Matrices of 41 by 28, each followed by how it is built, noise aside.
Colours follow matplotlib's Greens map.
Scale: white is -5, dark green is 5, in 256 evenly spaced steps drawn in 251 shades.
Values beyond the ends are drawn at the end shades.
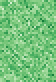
Toeplitz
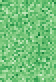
noise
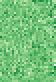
low rank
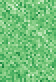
Toeplitz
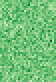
noise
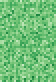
repeating columns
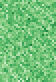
Toeplitz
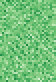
Toeplitz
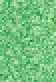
repeating rows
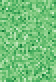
noise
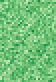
Hankel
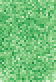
smooth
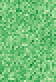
Hankel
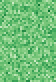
noise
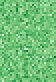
low rank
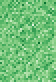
Hankel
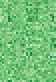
low rank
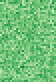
noise
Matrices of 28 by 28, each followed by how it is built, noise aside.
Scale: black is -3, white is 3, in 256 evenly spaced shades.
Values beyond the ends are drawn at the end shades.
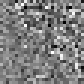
upper triangular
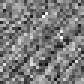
Hankel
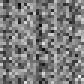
repeating rows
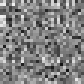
blocks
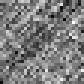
Hankel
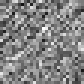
Hankel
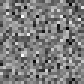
repeating rows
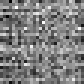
blocks
